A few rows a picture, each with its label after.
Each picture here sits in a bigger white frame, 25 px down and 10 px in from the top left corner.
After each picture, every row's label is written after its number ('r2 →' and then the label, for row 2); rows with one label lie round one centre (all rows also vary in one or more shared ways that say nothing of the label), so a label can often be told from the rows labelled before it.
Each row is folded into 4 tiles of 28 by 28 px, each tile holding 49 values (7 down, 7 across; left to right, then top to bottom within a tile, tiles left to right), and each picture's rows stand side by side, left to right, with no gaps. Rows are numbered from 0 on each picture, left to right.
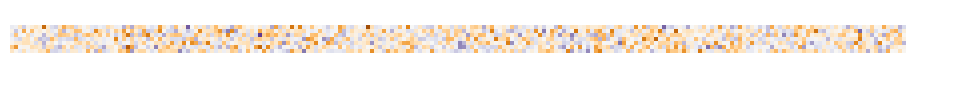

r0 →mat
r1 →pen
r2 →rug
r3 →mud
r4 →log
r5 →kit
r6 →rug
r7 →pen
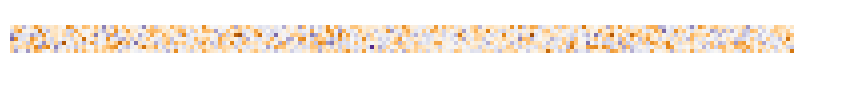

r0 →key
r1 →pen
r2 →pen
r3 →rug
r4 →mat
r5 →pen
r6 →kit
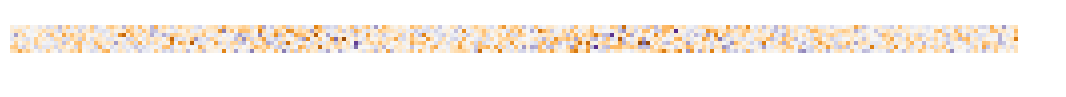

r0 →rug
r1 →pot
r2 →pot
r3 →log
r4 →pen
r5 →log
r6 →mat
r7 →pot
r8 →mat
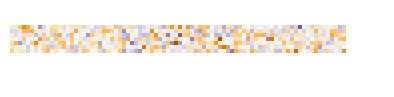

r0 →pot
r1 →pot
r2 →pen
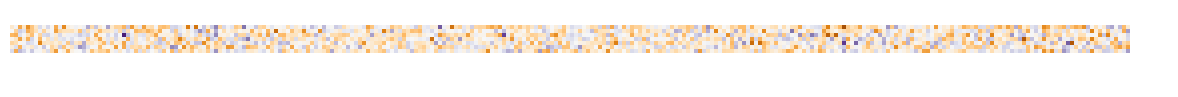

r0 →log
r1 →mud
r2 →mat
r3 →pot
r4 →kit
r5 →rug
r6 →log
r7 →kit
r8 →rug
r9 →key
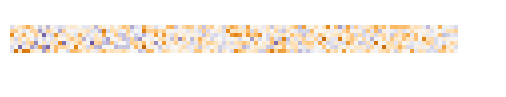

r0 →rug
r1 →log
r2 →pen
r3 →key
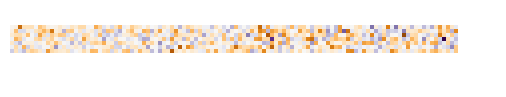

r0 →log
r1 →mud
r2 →mat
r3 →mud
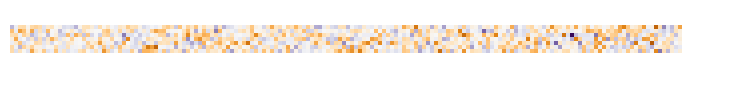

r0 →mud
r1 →pen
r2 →mat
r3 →rug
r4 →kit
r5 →log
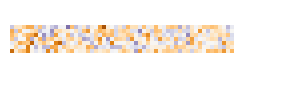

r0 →rug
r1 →kit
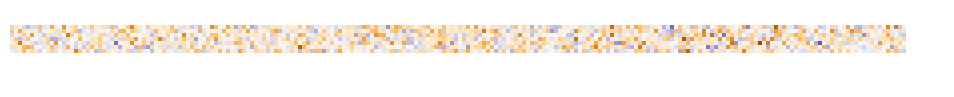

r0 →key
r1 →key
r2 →mud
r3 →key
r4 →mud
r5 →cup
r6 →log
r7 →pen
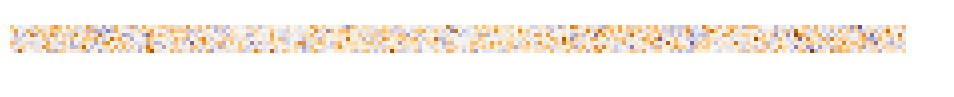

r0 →mat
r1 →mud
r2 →pen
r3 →mud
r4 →mat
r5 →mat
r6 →log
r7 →pot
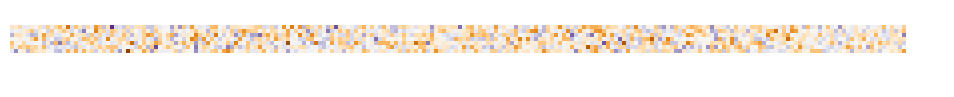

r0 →key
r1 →pen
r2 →mud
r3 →rug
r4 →mud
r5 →key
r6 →pot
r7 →pen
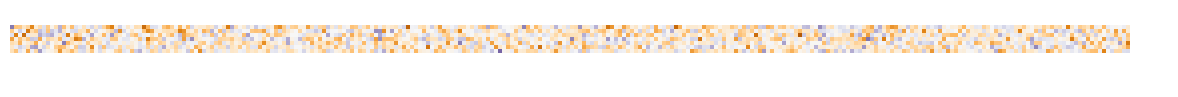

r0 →mud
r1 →pot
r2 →mat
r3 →mud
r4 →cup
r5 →mat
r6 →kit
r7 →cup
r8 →pen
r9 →kit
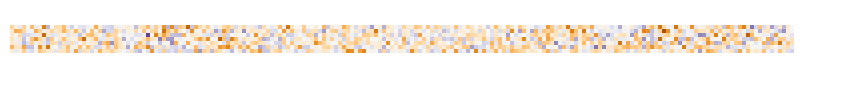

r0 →kit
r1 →cup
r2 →log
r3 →rug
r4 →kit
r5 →pot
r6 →mud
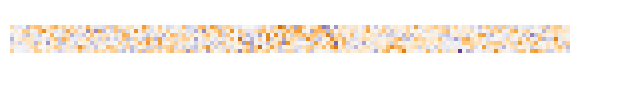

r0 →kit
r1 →pot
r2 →pen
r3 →log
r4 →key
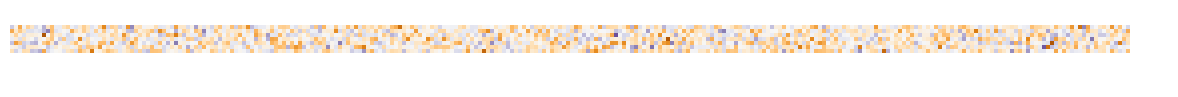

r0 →cup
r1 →mat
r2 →log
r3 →key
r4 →kit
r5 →key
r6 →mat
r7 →pot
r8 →log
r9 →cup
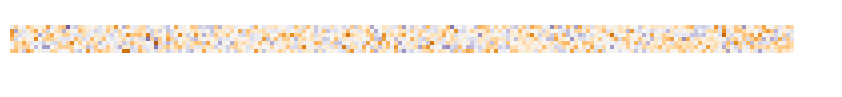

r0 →log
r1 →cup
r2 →mud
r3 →pen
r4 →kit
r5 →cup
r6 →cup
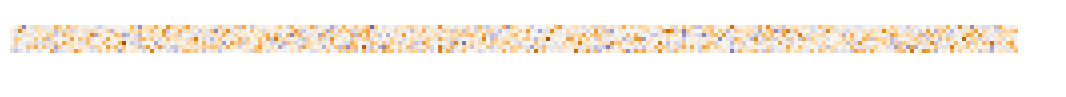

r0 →key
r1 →kit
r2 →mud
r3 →key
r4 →pot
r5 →key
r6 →kit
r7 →kit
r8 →pen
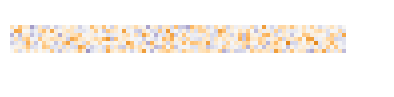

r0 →cup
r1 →pen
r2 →key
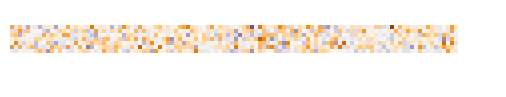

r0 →cup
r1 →key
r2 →kit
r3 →mat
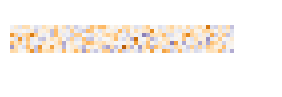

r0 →pen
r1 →pot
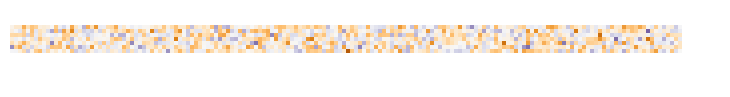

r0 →pot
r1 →kit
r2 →log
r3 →pen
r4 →key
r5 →log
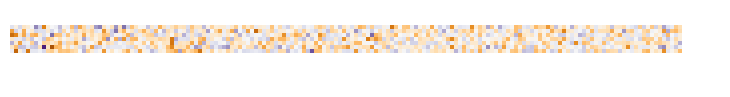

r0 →pen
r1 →log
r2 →mud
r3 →mat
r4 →pot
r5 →log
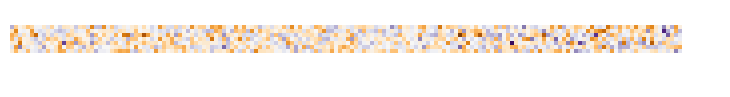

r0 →pen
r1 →log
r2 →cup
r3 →cup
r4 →mat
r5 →log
